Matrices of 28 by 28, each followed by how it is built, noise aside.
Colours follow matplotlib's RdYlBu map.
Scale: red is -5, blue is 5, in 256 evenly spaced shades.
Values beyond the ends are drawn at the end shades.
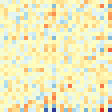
low rank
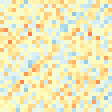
Hankel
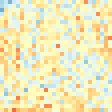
smooth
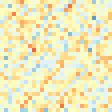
Hankel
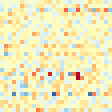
uneven rows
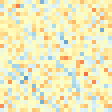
Toeplitz
